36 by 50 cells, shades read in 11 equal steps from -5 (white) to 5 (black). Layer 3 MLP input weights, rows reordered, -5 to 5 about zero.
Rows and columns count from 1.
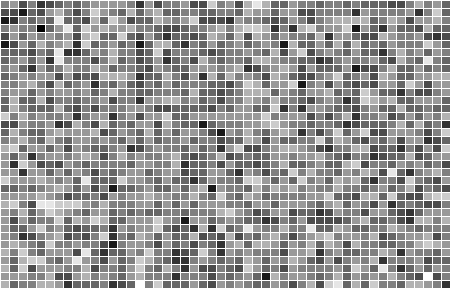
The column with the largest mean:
21
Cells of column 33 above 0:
9
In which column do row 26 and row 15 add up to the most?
44
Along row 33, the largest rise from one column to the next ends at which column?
43
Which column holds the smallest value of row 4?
8
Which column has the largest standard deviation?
16
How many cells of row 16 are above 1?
10
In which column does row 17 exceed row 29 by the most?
25
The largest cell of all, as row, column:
4, 5
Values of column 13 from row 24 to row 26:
4 -1 0
